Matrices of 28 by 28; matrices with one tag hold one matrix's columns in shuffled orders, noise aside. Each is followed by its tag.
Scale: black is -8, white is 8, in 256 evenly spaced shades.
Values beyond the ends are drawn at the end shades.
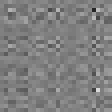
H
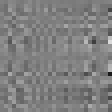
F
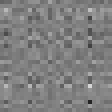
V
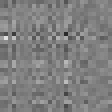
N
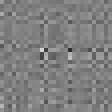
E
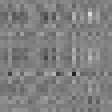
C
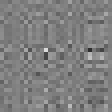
E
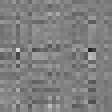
E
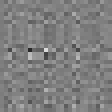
E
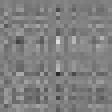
F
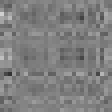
C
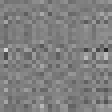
E
